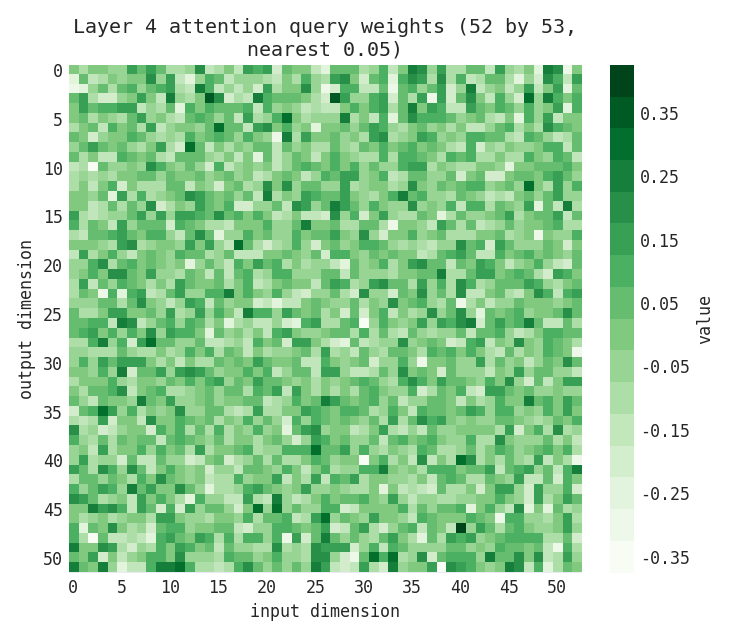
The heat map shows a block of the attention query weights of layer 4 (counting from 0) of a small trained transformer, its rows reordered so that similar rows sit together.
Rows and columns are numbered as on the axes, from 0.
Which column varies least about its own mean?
13
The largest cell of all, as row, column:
47, 40
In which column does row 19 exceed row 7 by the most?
21
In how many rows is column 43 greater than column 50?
19
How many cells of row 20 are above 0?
21
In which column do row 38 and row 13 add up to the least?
4
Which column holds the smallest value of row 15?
38
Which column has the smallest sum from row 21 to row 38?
22
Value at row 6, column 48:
-0.1
